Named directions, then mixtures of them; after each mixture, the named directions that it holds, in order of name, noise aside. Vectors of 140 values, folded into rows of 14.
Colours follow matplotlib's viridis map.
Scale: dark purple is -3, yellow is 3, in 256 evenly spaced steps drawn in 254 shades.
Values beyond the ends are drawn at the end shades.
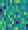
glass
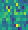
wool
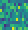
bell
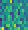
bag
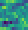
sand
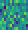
glass.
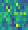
wool.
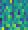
bag.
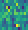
wool.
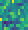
bag, sand.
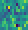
wool.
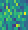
glass, wool.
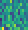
bag.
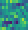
glass, sand.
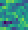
sand.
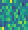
bag, sand.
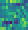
glass, sand.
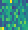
bag, sand.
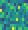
bell.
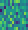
glass.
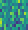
bag, glass.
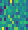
bag, glass.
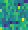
bell, sand.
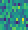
bell, glass.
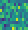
bell.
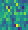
wool.
